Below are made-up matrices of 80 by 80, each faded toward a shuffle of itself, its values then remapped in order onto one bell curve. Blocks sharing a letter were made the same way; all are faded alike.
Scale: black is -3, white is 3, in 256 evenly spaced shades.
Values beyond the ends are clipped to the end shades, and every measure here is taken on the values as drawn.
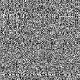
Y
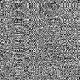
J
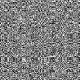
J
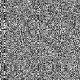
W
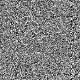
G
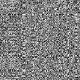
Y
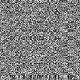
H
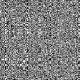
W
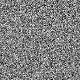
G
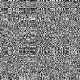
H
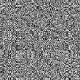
W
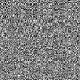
J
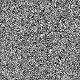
G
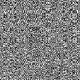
W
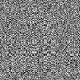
J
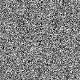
G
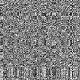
J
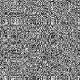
J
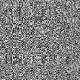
W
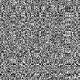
H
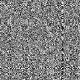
Y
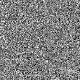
G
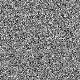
G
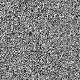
G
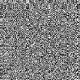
W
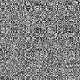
H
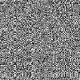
W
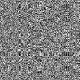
W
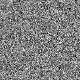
G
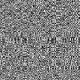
J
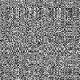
J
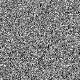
G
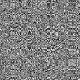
J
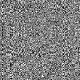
Y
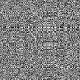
H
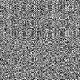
J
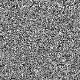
G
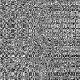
H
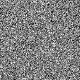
G
